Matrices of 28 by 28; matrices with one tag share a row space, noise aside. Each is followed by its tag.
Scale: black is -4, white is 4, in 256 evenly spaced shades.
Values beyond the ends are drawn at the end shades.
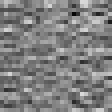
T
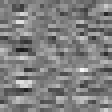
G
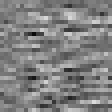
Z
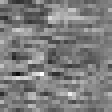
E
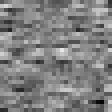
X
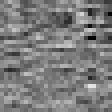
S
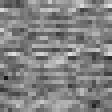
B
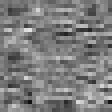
S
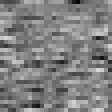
X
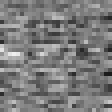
B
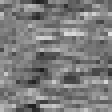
Z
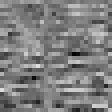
X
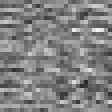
T
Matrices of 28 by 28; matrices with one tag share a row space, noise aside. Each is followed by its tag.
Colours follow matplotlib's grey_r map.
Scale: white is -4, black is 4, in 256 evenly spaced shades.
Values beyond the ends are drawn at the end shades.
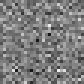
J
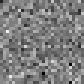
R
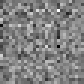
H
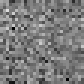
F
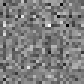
J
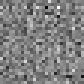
H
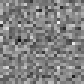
H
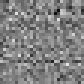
H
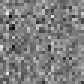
F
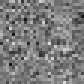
F
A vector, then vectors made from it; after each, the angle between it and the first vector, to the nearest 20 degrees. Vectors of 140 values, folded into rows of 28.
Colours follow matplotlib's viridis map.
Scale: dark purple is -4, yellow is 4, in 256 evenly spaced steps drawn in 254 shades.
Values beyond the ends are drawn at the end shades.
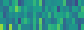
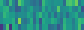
160 degrees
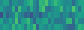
80 degrees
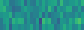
120 degrees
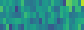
120 degrees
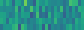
100 degrees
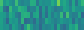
80 degrees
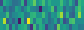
80 degrees
